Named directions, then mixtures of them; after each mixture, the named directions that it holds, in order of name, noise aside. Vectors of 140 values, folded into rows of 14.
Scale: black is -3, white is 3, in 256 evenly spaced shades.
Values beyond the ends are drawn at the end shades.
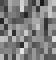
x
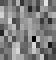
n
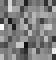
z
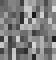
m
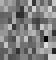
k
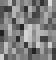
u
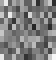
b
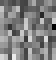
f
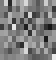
b, z.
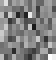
b, k.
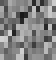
f, k, x.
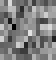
k, z.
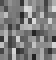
m.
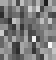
n.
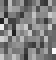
f, x, z.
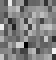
z.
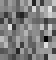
k, x.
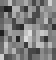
u.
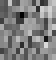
k, m, x.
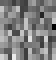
f.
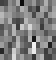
m, n.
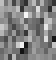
x, z.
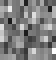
u, z.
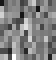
f, m, n.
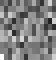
b, f, x.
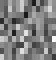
x.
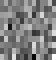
b, m.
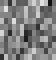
u, x.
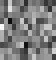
z.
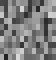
n, x.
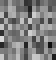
m, n, z.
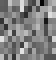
x.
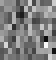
k.
